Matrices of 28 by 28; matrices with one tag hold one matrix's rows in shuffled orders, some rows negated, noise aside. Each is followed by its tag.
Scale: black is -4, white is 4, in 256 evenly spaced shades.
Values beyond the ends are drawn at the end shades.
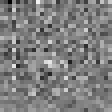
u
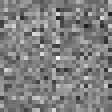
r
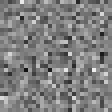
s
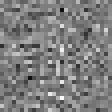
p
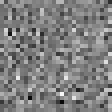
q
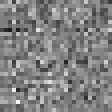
u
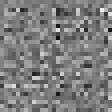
r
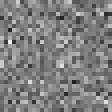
q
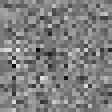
u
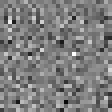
q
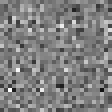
q
